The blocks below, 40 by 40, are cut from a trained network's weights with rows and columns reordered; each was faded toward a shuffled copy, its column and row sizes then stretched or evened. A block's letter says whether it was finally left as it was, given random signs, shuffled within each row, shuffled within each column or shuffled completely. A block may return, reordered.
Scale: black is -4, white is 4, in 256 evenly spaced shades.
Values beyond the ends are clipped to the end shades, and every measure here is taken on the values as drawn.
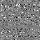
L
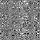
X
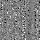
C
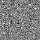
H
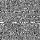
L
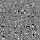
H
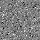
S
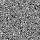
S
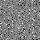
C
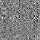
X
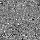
L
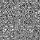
H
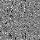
C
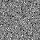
S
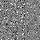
C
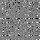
X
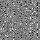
C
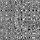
X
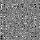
H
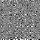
H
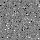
S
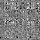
X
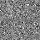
L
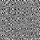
X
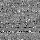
L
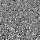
L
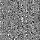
C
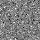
S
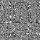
H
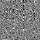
H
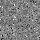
S
